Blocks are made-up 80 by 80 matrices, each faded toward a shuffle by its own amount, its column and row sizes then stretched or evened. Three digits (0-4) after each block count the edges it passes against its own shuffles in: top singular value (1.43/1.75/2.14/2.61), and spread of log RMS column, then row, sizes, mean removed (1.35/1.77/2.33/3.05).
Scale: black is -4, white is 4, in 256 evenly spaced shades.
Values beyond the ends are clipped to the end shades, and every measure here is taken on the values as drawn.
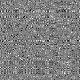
4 0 3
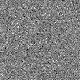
2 0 0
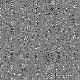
2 3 1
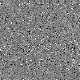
0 1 2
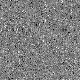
1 1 0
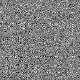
1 1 3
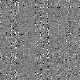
0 4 2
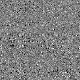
1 1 2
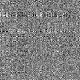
3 0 3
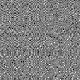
4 1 0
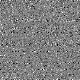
0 0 3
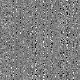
0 4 0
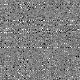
2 2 3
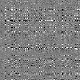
4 3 4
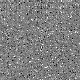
1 1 0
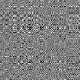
4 3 4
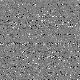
0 0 3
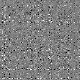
1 3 3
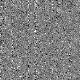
1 3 0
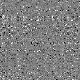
2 1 3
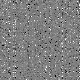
2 3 0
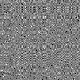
4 1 1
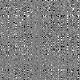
3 4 3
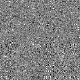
2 2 2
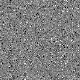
1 2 1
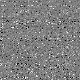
1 1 3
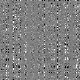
3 4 2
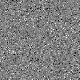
2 0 0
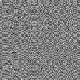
4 0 0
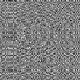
4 0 3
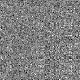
2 1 1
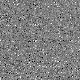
0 0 2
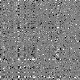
3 2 3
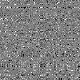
3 0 3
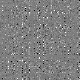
1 3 2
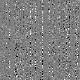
2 4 1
